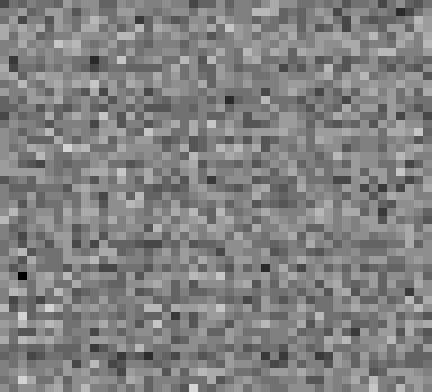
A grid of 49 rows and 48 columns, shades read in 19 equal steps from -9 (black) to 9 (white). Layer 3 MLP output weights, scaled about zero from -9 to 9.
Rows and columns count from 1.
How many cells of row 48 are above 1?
12
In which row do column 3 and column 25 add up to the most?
40
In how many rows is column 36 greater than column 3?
21
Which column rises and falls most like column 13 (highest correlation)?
19
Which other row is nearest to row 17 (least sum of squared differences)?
20
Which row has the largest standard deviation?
35
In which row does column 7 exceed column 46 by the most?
37
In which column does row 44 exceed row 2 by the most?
45
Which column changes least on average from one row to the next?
27
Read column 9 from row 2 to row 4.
-3 -1 -1
